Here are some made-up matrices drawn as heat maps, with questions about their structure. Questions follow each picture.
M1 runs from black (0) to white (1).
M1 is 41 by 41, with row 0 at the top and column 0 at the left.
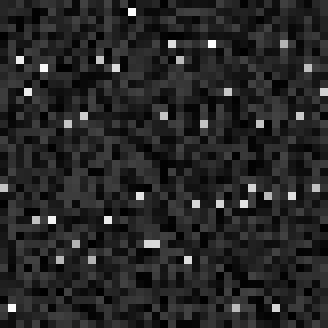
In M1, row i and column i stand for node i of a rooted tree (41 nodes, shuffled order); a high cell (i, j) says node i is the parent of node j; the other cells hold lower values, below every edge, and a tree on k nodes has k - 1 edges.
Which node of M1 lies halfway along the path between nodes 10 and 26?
8
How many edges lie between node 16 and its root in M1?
4
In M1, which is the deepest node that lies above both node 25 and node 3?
15
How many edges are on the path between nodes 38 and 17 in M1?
5
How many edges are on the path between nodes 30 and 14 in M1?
4
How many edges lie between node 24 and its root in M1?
2
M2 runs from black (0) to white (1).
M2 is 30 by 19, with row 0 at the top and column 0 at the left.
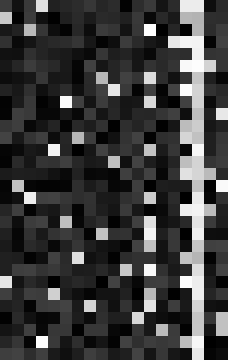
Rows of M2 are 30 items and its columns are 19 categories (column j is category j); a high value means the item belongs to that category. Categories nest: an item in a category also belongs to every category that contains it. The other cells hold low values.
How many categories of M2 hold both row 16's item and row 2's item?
3
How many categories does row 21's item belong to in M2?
3
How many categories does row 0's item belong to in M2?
3
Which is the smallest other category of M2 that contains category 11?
18
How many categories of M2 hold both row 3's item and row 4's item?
1
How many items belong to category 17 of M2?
3
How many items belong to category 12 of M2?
11
